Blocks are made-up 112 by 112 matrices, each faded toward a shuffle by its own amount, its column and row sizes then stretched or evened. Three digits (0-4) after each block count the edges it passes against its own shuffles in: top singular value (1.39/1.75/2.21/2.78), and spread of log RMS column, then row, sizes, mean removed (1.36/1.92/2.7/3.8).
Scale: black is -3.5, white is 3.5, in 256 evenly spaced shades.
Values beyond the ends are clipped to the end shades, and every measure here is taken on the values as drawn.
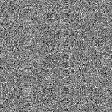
3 1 0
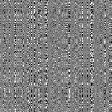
4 4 0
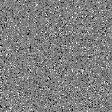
2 2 0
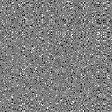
4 2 1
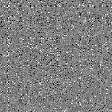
3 2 1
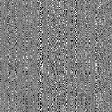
4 4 0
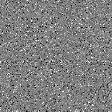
2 1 1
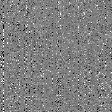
3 3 0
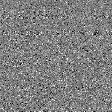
2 0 2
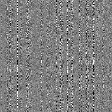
3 4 0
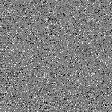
2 0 1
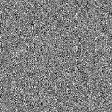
2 2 0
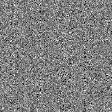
1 2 1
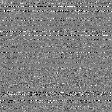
1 0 4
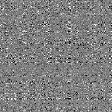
3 2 3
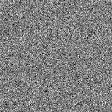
2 0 1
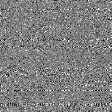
3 1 3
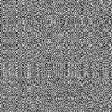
4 3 1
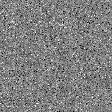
1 0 0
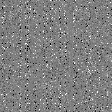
0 3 0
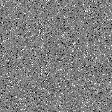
1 1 0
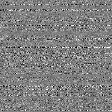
2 0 4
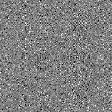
3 2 0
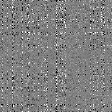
1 4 3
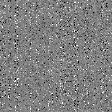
0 3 0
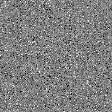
1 2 1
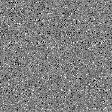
1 1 2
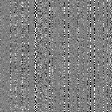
4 4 0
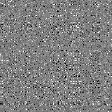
3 2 3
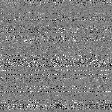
2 1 4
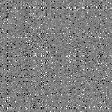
3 2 2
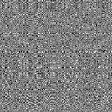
4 2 3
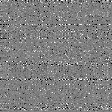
3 1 3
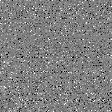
2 0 3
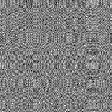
4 0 0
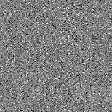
3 1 0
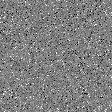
0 0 0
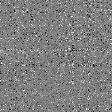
1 2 2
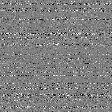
0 0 4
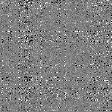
0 3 3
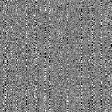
3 4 1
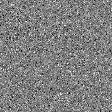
1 1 0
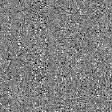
1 3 1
